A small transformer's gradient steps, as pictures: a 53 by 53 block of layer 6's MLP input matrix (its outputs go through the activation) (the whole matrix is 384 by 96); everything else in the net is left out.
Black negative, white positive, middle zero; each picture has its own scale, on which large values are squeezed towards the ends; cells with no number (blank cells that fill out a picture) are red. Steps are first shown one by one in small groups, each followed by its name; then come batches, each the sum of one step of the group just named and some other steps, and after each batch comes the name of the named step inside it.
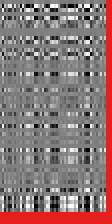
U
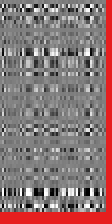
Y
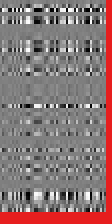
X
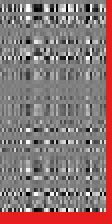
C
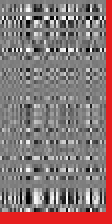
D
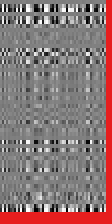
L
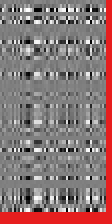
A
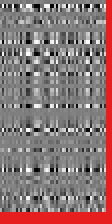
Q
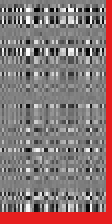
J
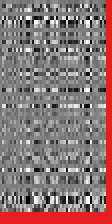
D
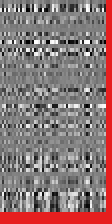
U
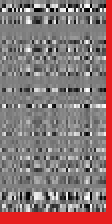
X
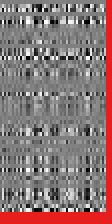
C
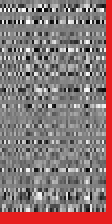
X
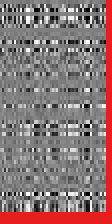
J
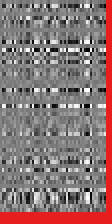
D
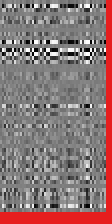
U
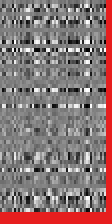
D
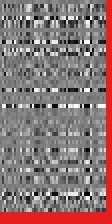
D
